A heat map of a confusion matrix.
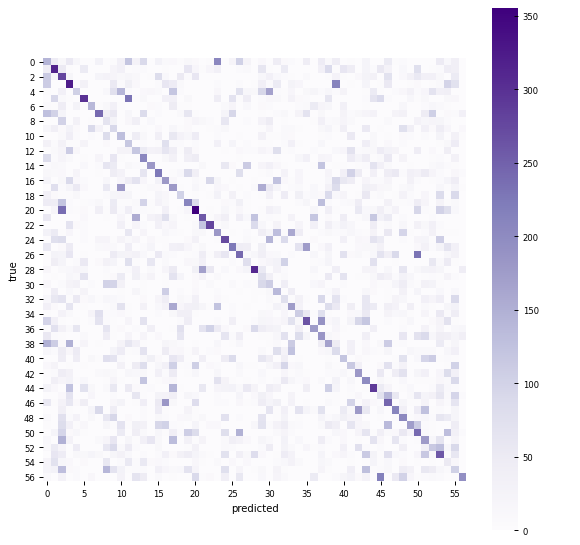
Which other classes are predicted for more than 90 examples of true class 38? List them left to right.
0, 1, 3, 33, 46
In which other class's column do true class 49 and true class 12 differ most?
46
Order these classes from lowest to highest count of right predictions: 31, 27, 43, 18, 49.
27, 18, 31, 49, 43
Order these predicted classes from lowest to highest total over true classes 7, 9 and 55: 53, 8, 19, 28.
28, 53, 19, 8
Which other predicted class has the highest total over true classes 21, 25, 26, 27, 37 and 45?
50
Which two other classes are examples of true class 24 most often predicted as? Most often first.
30, 53
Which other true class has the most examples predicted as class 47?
26
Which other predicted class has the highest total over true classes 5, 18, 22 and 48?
11
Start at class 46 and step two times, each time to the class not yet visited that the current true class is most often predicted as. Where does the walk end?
31
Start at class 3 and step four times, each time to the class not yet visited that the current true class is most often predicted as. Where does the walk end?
10
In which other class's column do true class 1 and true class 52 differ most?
53
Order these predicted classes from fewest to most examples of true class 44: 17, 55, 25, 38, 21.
55, 25, 21, 38, 17
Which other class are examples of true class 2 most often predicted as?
0
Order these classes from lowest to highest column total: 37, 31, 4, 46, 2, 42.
4, 42, 31, 37, 46, 2
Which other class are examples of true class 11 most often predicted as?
16
